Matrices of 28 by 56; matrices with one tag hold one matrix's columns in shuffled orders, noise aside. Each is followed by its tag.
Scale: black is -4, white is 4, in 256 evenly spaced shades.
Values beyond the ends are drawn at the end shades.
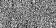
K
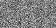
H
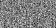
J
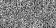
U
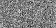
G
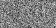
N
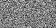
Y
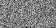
N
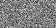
Y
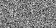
N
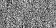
K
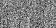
J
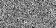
N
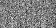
J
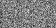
G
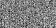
J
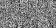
K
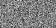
N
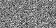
H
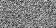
Y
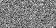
Y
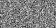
G
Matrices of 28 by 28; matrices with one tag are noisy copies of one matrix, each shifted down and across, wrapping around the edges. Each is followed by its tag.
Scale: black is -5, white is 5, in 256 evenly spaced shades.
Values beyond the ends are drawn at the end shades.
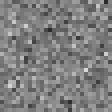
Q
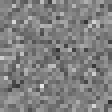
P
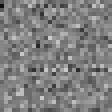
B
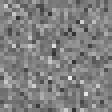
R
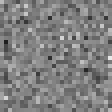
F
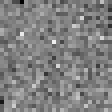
Q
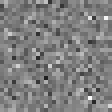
R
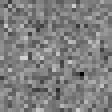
Q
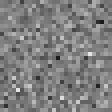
F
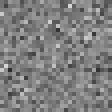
Q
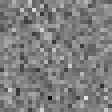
F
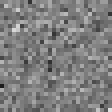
Q
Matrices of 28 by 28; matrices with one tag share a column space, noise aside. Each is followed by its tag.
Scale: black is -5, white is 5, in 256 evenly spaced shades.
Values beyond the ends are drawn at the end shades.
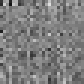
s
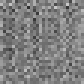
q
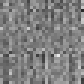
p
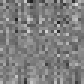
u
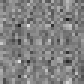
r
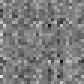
r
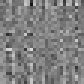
s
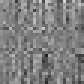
p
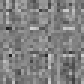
p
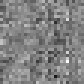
r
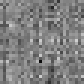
r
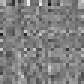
s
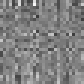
s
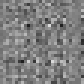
r
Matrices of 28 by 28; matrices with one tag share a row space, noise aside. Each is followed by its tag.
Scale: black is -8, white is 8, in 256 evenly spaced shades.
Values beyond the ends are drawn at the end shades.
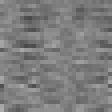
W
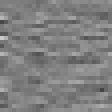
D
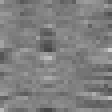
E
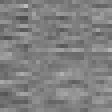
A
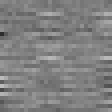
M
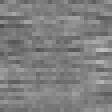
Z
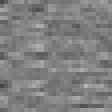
D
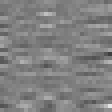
E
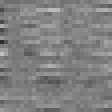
M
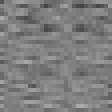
W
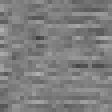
D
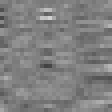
E
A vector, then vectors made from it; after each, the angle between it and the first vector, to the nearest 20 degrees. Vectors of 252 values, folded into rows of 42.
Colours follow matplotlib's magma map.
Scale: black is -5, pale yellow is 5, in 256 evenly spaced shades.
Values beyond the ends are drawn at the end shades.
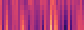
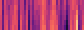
60 degrees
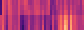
140 degrees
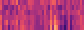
40 degrees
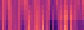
160 degrees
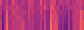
40 degrees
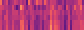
40 degrees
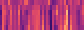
140 degrees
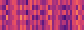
60 degrees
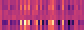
80 degrees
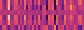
100 degrees
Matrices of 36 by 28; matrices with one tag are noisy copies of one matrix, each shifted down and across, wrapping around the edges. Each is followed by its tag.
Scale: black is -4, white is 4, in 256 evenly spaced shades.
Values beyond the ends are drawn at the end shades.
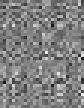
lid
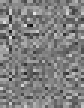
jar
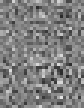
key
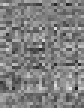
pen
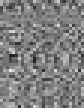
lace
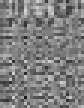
pen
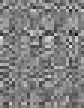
lid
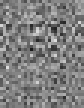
key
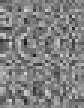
lace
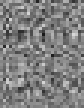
lace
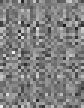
lid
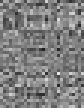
pen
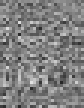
pen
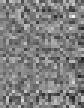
key
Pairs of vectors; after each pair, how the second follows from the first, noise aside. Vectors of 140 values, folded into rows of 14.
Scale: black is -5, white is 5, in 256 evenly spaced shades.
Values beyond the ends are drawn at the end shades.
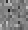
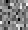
reversed, scaled up.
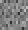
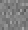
negated, shrunk.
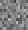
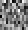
wrapped around, scaled up.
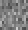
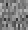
wrapped around, negated.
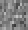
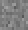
reversed, negated, shrunk.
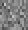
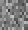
wrapped around, negated.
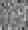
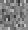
reversed, negated.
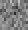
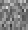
wrapped around, negated.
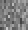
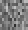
reversed, negated.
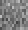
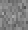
wrapped around, negated, shrunk.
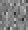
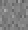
reversed, negated, shrunk.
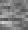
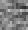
reversed, negated.
